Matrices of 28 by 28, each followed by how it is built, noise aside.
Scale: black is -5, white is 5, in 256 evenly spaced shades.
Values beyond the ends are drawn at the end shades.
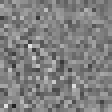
lower triangular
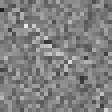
banded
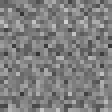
repeating columns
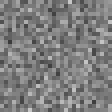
noise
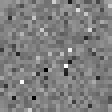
sparse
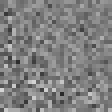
lower triangular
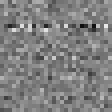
uneven rows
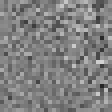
upper triangular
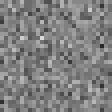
repeating rows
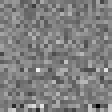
uneven rows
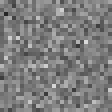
noise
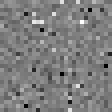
sparse
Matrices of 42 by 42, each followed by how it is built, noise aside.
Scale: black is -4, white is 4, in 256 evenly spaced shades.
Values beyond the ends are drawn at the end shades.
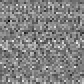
repeating columns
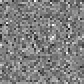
low rank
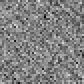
Toeplitz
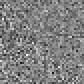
lower triangular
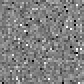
sparse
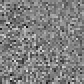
lower triangular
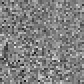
lower triangular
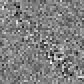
banded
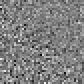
lower triangular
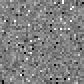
sparse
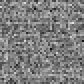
blocks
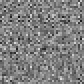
low rank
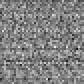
repeating columns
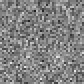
repeating columns
